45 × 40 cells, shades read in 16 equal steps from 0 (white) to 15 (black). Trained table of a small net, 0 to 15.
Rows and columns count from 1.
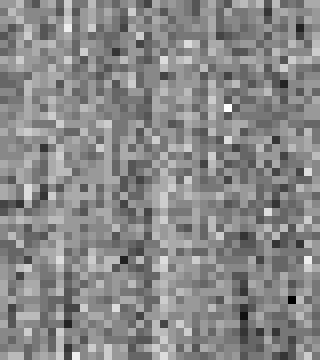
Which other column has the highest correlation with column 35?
33
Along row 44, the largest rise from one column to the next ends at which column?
9
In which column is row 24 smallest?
4
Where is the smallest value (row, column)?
14, 29
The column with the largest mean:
31
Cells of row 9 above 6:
26
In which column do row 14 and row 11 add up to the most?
36
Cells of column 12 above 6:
16
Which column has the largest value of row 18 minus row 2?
35
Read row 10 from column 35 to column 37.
10 8 6
